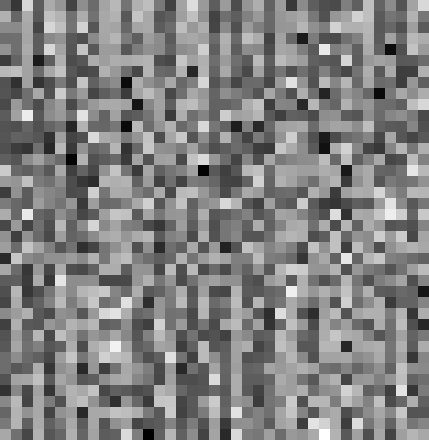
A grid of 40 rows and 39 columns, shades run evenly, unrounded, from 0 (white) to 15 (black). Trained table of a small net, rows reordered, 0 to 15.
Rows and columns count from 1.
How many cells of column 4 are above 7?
25
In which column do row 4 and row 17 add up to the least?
24
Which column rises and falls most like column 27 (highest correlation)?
16
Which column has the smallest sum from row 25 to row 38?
27
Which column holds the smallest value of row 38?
22
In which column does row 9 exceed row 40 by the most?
30
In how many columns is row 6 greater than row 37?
20
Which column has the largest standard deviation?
32
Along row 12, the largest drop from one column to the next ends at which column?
13
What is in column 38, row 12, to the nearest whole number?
7
